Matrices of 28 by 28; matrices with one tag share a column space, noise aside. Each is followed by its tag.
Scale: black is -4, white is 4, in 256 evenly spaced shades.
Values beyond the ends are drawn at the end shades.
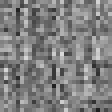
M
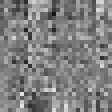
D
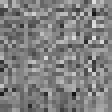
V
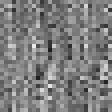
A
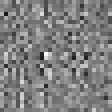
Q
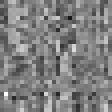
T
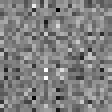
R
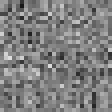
Q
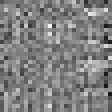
V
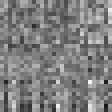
T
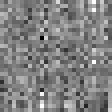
D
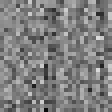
M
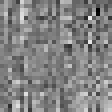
T
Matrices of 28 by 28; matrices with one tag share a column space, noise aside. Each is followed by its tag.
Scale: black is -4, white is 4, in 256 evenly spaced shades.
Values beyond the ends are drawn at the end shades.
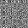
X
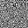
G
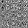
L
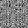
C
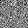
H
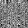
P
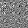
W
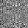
C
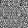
H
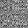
L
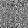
C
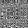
X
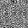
X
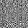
C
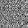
L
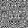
G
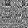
H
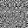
G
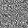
L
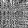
P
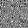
G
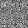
C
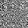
L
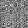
C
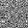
G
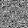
G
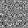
L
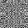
X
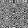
X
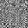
C
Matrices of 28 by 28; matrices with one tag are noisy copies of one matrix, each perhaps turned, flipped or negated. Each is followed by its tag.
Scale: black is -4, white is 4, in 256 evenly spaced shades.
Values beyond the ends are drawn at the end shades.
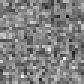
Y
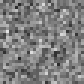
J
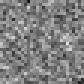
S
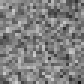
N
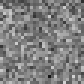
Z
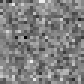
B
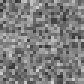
Y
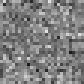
Y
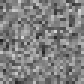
B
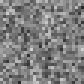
Z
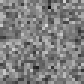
Z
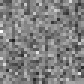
Y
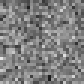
Z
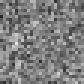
S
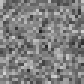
B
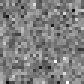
S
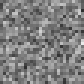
B
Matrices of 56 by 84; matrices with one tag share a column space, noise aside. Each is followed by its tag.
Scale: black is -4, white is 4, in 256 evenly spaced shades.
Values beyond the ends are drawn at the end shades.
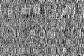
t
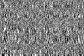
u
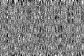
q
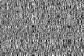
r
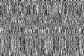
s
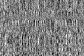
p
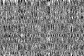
q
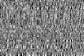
r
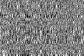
u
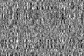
r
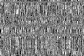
s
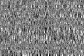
u
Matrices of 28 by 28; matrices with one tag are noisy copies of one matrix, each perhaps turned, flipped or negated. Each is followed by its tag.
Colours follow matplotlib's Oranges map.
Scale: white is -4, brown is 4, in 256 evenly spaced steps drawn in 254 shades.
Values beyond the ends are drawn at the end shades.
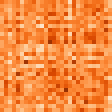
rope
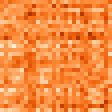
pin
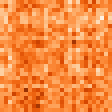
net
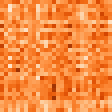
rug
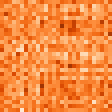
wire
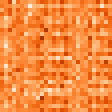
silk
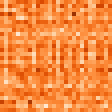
silk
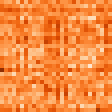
rope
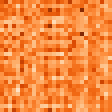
silk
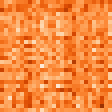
rug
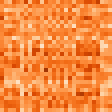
rug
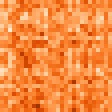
net
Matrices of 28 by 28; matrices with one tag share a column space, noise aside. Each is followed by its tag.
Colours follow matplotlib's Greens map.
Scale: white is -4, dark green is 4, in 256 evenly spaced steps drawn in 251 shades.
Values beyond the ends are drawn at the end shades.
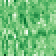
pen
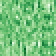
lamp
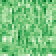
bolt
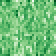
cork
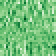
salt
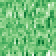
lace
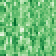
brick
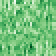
salt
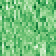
salt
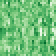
brick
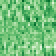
salt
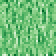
bolt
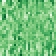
cork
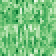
bolt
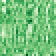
bolt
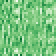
bolt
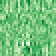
lamp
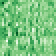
brick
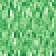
lace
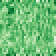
bolt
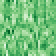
pen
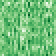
brick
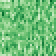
cork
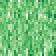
cork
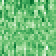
salt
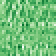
salt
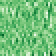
lace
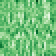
pen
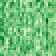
brick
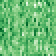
brick
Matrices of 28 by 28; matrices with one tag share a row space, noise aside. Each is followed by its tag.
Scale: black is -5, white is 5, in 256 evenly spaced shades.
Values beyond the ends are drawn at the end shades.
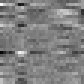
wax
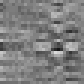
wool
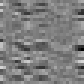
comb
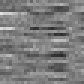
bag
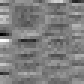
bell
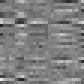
wax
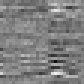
wool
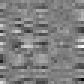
comb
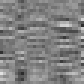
wax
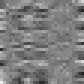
comb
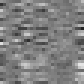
comb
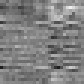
wool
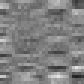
bell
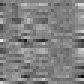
comb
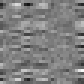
comb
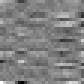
wax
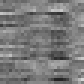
bag
